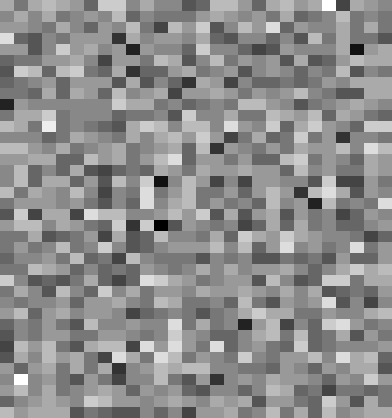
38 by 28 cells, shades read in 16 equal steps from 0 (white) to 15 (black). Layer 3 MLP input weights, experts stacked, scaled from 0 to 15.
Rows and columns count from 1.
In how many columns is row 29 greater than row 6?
12
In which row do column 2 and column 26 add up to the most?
5
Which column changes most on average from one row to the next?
10
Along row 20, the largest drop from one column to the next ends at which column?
7
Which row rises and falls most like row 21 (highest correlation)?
17
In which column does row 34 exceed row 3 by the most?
20
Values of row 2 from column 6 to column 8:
7 6 7
